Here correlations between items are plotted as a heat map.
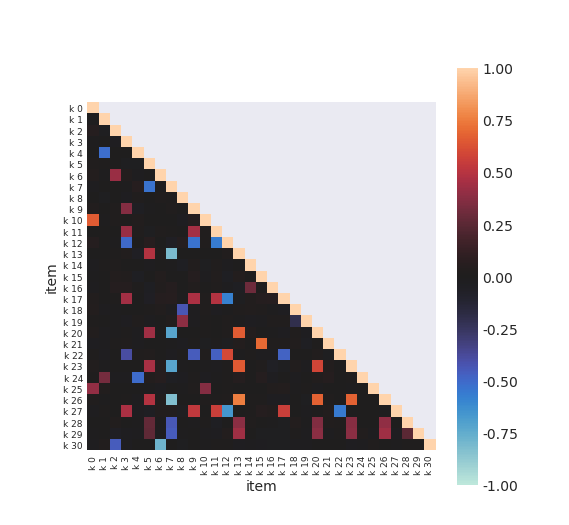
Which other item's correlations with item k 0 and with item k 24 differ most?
k 10
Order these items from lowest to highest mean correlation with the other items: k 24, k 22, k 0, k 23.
k 22, k 24, k 0, k 23
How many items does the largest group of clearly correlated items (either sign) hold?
8
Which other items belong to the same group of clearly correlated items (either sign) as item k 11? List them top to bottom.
k 3, k 9, k 12, k 17, k 22, k 27
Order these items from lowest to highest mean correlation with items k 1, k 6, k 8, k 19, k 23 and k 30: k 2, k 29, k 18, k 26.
k 18, k 2, k 29, k 26
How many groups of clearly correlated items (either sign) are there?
8
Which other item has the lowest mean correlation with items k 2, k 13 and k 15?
k 7
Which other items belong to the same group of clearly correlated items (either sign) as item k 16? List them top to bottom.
k 14
